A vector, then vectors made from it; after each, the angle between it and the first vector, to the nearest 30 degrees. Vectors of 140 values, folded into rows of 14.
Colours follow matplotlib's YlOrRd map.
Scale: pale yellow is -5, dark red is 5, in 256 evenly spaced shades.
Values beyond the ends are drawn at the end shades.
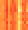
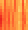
60 degrees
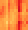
150 degrees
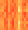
30 degrees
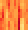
120 degrees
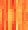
60 degrees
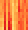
120 degrees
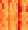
150 degrees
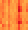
150 degrees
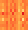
60 degrees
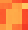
90 degrees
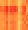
30 degrees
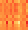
60 degrees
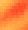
90 degrees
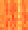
30 degrees
